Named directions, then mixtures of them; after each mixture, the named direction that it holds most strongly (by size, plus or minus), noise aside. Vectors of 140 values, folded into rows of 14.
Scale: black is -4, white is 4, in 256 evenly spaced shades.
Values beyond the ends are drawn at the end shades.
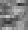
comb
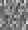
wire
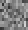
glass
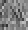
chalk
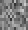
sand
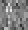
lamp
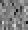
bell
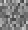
wire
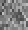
chalk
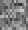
sand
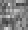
comb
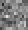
glass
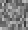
glass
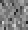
bell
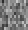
wire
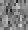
lamp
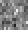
bell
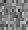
chalk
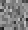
glass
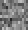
comb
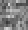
comb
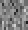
bell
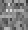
lamp
